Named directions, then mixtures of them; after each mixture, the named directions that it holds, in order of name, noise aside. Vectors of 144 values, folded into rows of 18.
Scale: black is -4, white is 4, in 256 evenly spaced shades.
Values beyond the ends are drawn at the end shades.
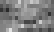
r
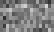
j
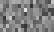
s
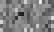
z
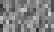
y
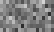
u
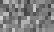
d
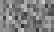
s, u.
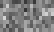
r, s.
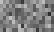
u.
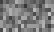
u.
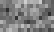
r, z.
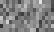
u, y, z.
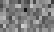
d, s.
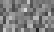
s, y.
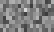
s.
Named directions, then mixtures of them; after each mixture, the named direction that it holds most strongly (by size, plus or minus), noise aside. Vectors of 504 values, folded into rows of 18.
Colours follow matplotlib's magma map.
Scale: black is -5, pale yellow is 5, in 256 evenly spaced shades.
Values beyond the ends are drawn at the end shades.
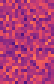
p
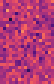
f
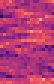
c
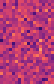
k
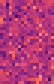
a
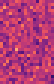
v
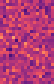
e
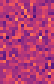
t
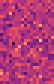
k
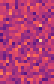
k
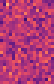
a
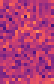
f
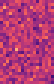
v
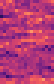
c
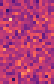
f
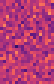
t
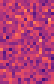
k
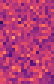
v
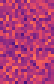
p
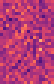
f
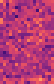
a
